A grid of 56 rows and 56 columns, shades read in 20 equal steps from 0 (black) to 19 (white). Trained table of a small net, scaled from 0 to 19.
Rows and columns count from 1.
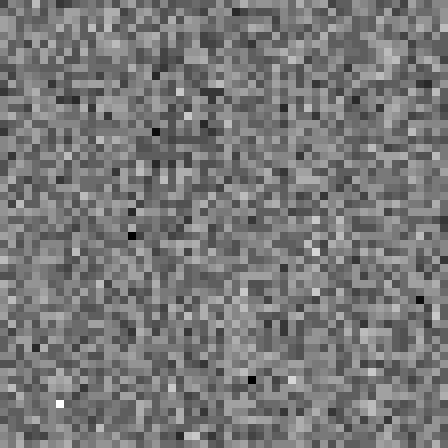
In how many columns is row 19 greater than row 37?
24
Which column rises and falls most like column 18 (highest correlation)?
23
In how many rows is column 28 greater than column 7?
13
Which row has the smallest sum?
52
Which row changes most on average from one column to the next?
32
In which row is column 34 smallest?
41
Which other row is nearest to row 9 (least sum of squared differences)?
34
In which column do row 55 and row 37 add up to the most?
25
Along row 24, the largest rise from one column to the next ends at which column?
29
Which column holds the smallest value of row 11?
54
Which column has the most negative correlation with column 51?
47
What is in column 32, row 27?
11
